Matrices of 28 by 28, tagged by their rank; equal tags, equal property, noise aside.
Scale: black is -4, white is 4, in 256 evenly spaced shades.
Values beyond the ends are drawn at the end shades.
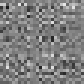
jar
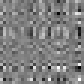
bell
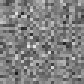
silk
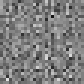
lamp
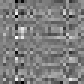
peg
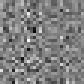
jar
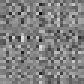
peg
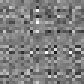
peg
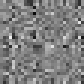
jar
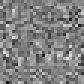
silk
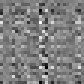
peg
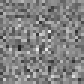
silk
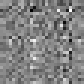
jar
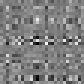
bell
